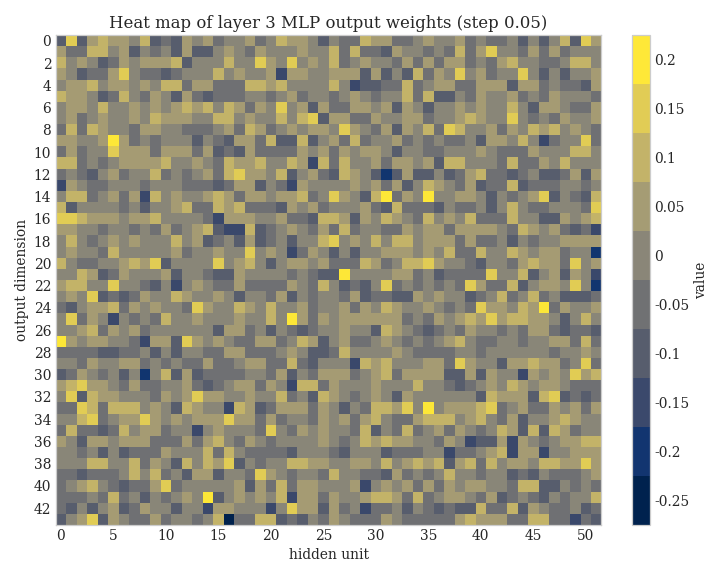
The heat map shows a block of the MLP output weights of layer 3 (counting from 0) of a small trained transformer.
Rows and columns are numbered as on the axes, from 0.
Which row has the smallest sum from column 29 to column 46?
12
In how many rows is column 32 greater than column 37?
18
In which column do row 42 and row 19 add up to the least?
51
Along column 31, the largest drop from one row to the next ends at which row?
15
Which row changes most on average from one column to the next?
14
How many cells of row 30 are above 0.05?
4
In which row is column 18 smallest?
40
